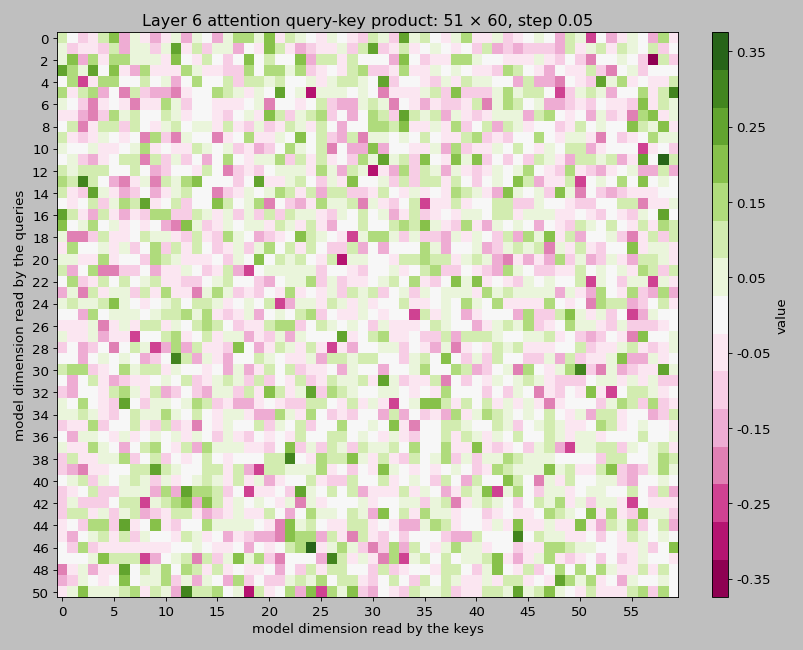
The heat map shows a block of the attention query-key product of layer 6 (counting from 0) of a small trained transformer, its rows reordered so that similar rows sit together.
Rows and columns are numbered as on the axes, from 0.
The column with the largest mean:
58
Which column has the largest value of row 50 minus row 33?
47
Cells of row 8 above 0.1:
6
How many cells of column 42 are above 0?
27
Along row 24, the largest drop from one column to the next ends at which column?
21
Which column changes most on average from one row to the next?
31
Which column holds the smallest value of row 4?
2
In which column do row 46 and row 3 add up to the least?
30
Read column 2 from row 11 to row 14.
-0.1 0.1 0.3 -0.1
